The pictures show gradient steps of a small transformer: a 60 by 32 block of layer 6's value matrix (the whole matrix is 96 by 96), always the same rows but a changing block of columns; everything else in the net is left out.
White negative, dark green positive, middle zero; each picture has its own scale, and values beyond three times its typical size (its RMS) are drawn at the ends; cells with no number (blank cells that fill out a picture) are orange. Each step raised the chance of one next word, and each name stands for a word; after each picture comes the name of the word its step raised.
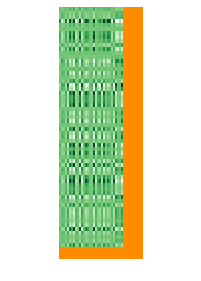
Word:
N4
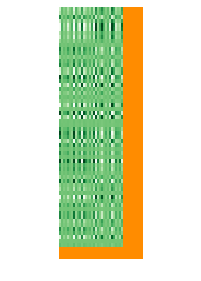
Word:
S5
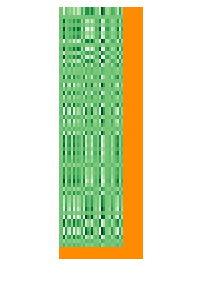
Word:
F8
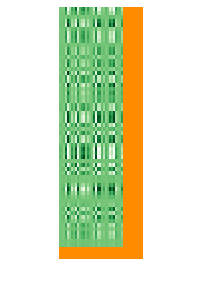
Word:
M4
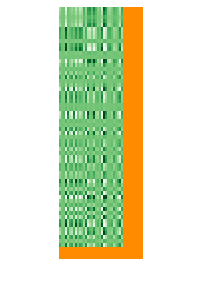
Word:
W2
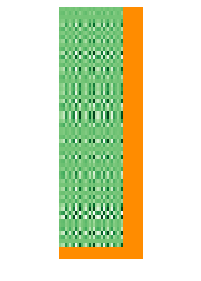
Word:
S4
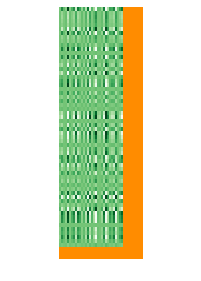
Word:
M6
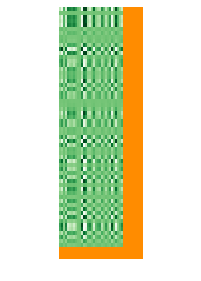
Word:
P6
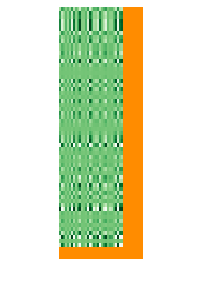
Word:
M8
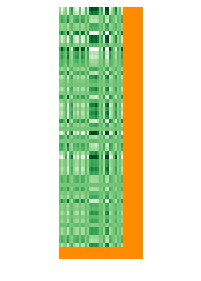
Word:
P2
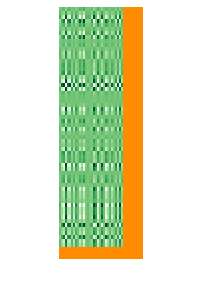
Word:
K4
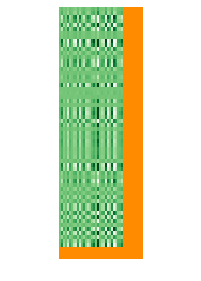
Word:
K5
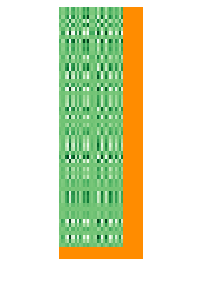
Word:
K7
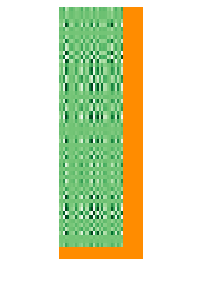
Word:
S4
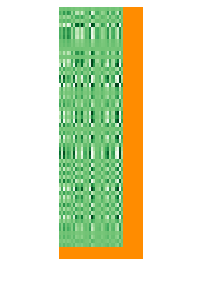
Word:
M4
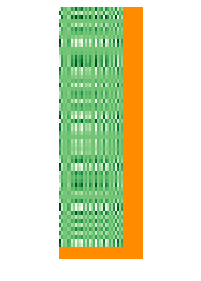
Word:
K5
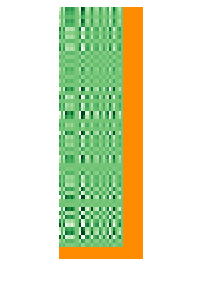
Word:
W2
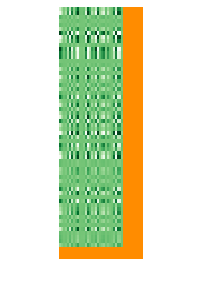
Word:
P2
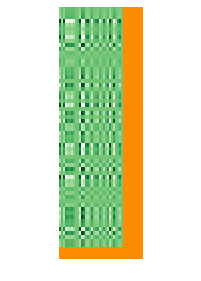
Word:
N4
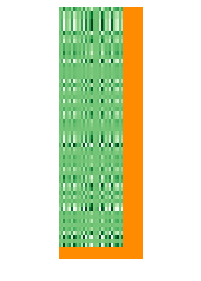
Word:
M8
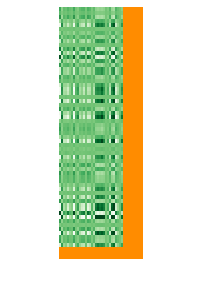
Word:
S4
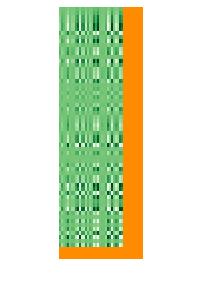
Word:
M8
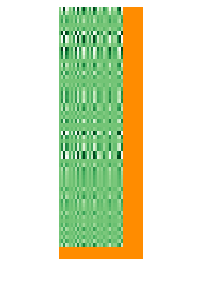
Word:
P2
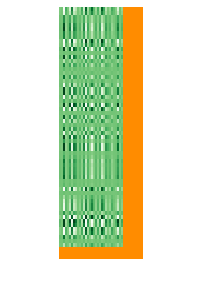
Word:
F8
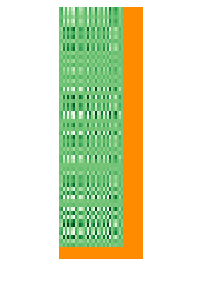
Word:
W2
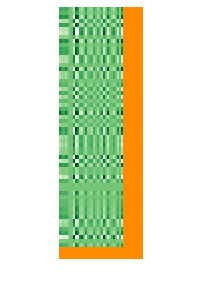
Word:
K7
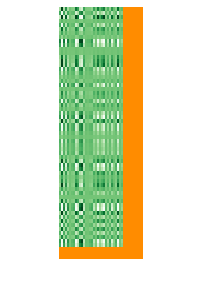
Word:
K5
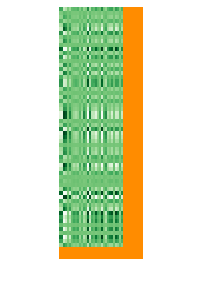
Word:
M6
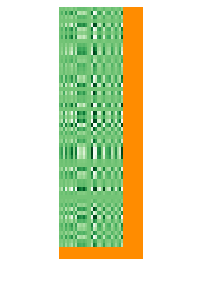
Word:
M4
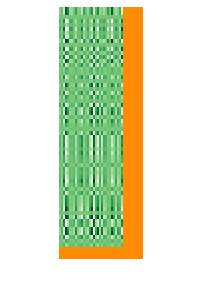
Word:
F8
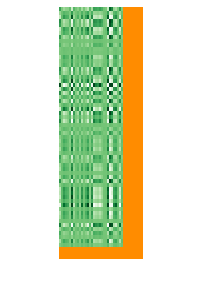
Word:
K4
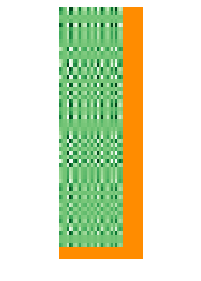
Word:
S5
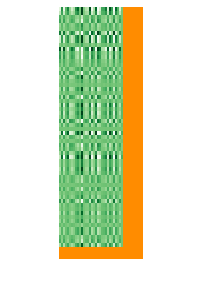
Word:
P2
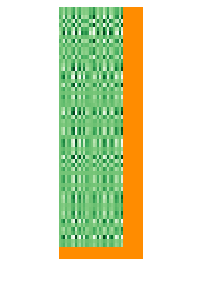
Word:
K7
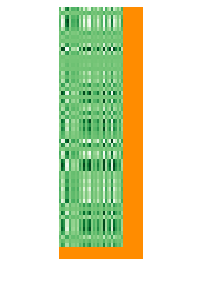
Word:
P6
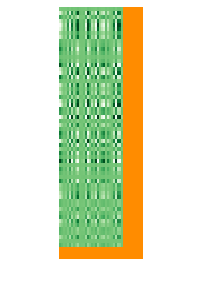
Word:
S5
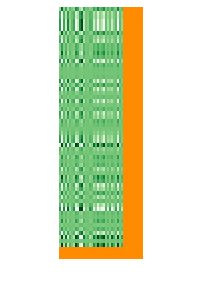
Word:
M8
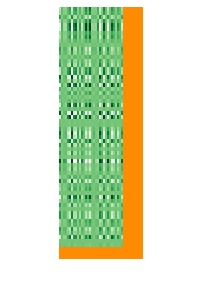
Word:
S5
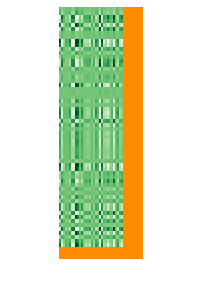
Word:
K5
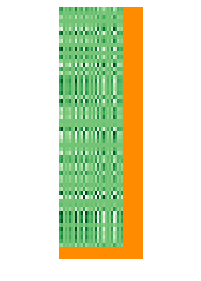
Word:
M6
